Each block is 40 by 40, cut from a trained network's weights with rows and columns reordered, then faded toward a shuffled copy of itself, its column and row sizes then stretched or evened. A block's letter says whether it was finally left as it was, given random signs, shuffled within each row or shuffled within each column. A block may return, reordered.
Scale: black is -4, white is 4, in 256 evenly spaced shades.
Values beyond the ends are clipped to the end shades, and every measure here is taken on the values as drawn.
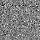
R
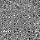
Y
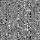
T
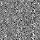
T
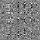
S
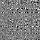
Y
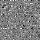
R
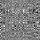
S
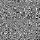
Y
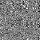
Y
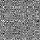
S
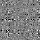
S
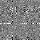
Y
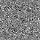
R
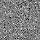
T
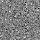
T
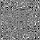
S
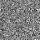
R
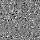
R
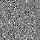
T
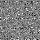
R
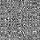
S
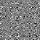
S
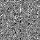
T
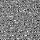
R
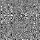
Y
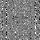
T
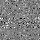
R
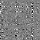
Y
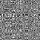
S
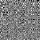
Y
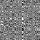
S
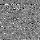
R
